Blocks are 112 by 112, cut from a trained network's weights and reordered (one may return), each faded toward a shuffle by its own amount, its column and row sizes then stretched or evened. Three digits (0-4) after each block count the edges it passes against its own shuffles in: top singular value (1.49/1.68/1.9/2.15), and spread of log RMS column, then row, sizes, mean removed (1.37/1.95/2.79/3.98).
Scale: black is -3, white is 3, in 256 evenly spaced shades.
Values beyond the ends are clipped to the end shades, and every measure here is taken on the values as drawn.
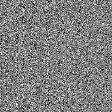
1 3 0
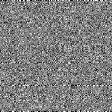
3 0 3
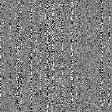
2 4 1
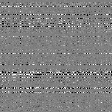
4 2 4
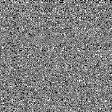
2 1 3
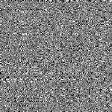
2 2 3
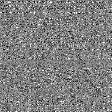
0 0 3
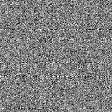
3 0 2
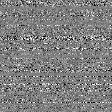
0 0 4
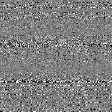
1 1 4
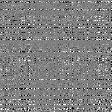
2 3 4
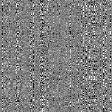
3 4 2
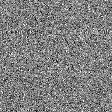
1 0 0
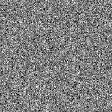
2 1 0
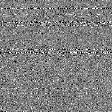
2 1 3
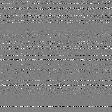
3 1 4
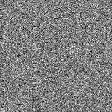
2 0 0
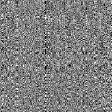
4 3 1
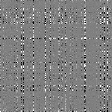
4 4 3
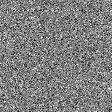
0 1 1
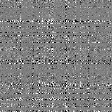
1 3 4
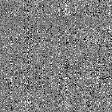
0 3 2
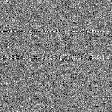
3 0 2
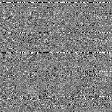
4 1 3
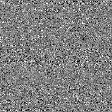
1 1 3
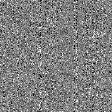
0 3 0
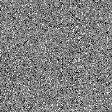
0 2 0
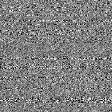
1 0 3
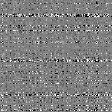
2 3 4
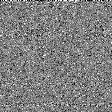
1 0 2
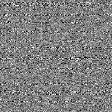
1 0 3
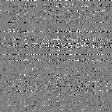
1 2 4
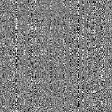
4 4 1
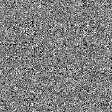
1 2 2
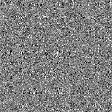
1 1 2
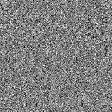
1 1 0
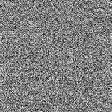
4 0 0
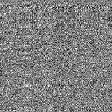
3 0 2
